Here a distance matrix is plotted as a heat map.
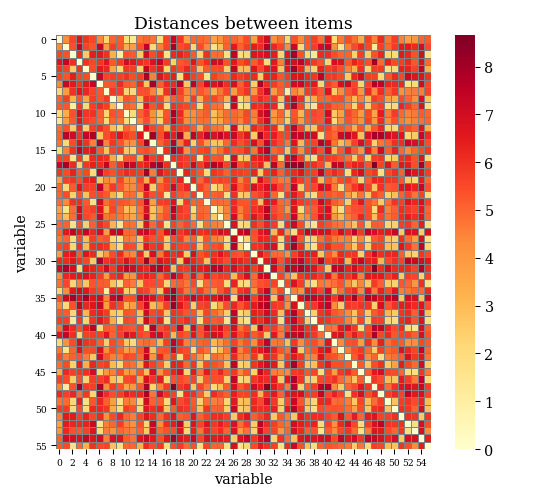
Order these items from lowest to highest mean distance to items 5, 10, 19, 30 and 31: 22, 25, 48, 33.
22, 48, 33, 25
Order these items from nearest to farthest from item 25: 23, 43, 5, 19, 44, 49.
49, 44, 43, 23, 5, 19
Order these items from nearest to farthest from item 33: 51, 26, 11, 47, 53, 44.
44, 53, 11, 51, 47, 26
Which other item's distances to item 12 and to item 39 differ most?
13
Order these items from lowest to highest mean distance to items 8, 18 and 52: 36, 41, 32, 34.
41, 34, 32, 36
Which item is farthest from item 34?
17
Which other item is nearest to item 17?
3
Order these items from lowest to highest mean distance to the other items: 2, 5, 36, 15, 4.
2, 4, 15, 36, 5
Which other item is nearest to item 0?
11
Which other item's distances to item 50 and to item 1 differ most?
47
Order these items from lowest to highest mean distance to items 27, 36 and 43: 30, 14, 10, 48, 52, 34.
14, 10, 48, 34, 30, 52
